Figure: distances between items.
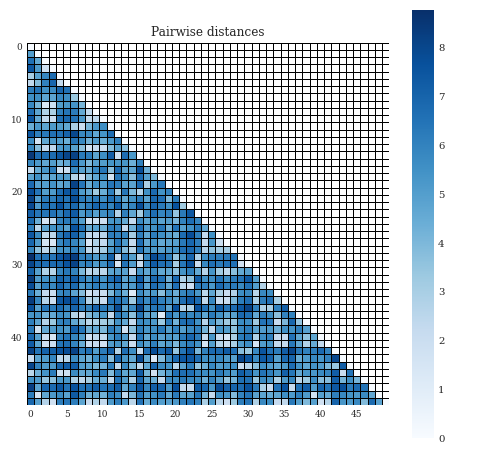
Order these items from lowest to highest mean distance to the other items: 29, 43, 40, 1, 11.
40, 1, 11, 43, 29
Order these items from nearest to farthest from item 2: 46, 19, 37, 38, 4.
38, 46, 37, 19, 4
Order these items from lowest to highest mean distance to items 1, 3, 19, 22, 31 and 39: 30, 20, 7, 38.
38, 7, 20, 30
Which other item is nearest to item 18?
37
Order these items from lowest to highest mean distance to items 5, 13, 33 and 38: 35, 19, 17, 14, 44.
14, 17, 19, 44, 35
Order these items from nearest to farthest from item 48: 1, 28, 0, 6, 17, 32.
1, 28, 32, 17, 0, 6
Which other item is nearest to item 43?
17
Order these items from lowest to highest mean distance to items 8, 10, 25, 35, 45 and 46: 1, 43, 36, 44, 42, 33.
1, 43, 44, 33, 36, 42
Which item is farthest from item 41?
0
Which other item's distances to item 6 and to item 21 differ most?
47
